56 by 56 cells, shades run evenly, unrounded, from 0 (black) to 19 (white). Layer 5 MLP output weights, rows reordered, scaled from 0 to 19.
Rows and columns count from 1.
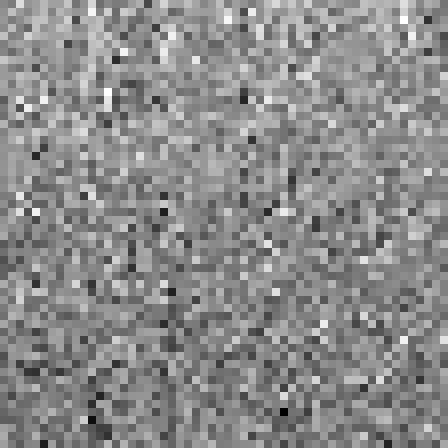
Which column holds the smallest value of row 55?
14
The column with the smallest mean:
17
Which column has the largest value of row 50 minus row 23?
37
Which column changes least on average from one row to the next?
7
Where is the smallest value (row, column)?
52, 36
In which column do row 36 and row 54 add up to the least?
12
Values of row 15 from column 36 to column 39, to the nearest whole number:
10 14 10 10
